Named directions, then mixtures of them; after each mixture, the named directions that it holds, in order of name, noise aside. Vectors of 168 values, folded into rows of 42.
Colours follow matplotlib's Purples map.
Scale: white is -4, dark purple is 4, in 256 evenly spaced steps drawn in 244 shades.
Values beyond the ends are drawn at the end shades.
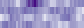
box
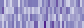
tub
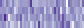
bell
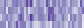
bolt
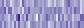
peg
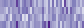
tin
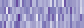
bolt, peg, tin.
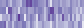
bolt, box, peg.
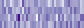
peg.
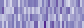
tub.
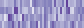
bell, tin, tub.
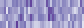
bolt.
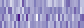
peg.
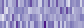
tin, tub.
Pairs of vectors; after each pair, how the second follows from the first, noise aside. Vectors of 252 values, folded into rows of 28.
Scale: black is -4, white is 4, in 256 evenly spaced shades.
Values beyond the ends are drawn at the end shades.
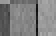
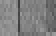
reversed, shrunk.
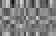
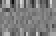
partly zeroed.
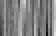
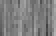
shrunk.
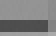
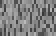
shuffled.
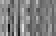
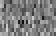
shuffled.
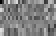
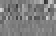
partly zeroed.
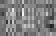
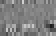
partly zeroed.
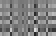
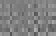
shrunk.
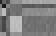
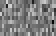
shuffled.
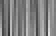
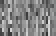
sign-scrambled.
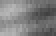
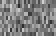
shuffled.
